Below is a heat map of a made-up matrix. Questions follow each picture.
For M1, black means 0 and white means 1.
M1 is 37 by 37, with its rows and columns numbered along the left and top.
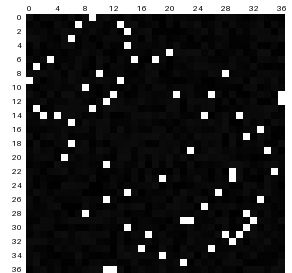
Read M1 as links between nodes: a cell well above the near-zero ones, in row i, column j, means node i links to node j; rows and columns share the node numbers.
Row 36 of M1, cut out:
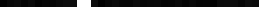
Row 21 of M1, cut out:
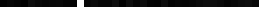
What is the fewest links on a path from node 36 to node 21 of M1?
2
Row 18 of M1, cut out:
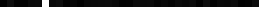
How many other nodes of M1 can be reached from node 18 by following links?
3
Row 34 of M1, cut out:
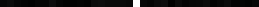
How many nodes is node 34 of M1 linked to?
1
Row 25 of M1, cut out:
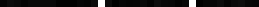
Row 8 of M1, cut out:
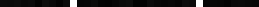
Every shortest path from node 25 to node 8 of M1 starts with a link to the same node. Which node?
node 14
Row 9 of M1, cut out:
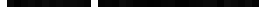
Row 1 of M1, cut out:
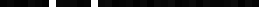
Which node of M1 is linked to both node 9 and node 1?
node 13
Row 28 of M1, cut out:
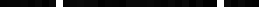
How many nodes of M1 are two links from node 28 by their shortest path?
3
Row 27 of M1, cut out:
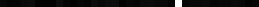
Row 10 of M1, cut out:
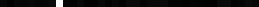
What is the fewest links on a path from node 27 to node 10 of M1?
7
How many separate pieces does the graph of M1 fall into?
7
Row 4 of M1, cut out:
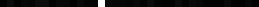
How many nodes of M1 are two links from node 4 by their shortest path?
3
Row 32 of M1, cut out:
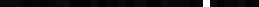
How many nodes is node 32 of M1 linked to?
1
